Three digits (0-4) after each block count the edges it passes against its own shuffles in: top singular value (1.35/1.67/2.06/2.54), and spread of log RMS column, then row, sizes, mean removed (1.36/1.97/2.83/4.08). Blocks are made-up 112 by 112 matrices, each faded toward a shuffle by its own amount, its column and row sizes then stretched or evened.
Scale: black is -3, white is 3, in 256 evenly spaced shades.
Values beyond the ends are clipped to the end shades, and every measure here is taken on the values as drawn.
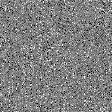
0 2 0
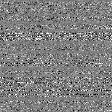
1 0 4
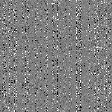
2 4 1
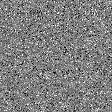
0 0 1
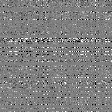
4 2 4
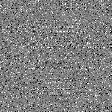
2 0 2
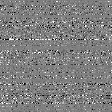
2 1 4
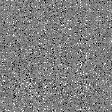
0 2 1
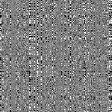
4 4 2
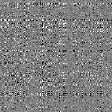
4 3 3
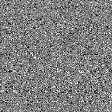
2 0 2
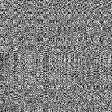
4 1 2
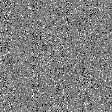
0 2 0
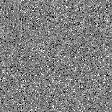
1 1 1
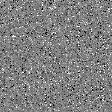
0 2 1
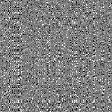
4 3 1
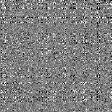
3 3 3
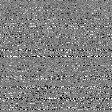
2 0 4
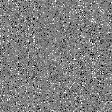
2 2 0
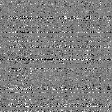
2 2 4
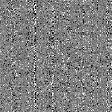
3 3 0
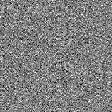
3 0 0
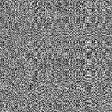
4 2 2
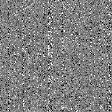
2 3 0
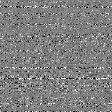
2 0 4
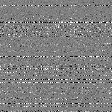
4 0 4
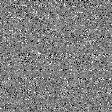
0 0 3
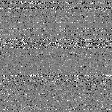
2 0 4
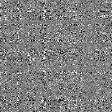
2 3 3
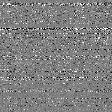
2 1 4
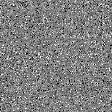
1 1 2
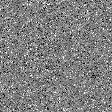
0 1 0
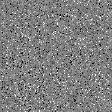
0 2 0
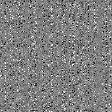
1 3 1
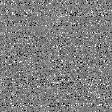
1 1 3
